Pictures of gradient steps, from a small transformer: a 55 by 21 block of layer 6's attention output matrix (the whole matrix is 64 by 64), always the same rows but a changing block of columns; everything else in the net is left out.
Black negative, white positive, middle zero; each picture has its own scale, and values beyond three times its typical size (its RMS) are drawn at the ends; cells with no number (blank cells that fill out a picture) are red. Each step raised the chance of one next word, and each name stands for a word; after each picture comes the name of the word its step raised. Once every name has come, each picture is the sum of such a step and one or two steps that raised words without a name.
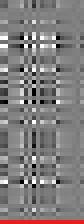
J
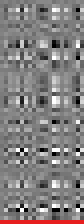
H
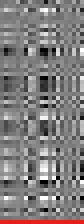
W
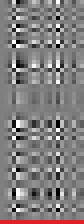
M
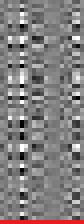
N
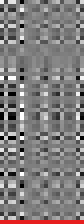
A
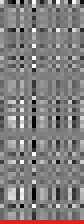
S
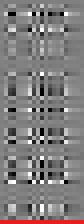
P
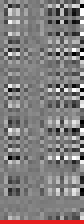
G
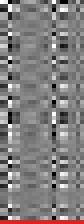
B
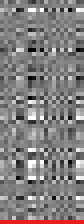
W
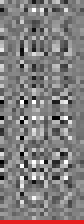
N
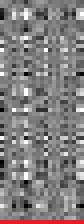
P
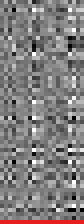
H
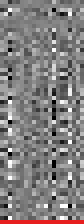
P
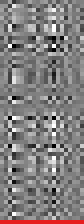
N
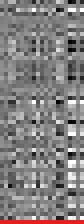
B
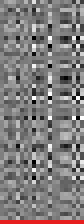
N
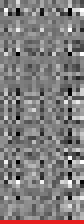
P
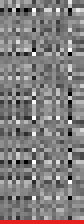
G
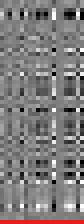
P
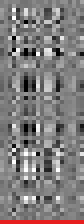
W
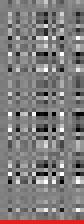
A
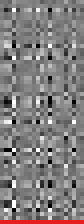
H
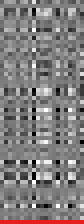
P
